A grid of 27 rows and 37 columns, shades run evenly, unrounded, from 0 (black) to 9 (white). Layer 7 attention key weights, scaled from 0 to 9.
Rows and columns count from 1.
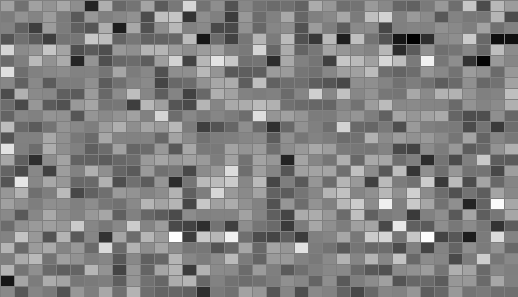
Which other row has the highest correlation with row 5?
14
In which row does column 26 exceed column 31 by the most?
4
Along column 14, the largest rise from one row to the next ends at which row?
26
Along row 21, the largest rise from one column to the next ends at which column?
29
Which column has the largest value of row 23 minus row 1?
22
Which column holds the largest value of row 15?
35
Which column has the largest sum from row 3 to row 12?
19
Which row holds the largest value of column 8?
23
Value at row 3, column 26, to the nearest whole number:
5
